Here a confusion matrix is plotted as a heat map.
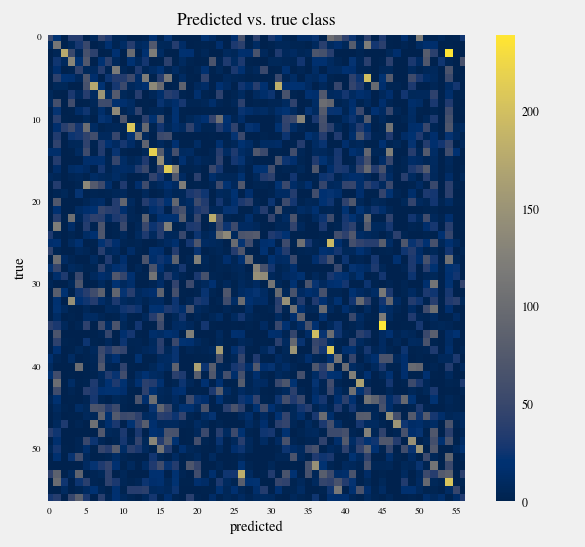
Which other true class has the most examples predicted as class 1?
23
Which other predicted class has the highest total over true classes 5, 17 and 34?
43
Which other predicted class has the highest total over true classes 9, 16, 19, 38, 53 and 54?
26
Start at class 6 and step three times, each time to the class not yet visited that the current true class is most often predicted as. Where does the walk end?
15
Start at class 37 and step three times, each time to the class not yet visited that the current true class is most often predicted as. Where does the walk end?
36
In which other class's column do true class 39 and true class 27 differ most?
20
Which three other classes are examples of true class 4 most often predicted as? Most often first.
9, 54, 29
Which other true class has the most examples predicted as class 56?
3
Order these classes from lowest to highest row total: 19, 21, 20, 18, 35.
19, 21, 35, 20, 18
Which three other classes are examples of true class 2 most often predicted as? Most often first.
54, 14, 11
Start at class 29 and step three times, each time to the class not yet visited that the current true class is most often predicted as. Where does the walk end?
46
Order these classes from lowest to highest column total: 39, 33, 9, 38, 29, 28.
29, 28, 39, 33, 9, 38
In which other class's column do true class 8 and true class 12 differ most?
38
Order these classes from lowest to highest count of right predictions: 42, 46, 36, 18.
18, 46, 42, 36
